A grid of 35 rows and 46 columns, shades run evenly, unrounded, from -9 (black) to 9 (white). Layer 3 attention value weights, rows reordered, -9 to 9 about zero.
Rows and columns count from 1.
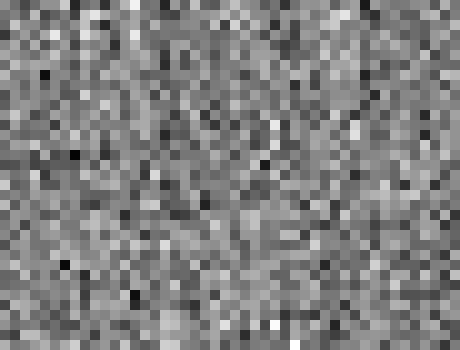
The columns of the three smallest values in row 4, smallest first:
1, 30, 27
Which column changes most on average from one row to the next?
45
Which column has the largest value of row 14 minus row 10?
8
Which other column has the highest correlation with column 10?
25
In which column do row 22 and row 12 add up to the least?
18
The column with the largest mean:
26
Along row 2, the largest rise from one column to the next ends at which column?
9
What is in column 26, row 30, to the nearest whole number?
2
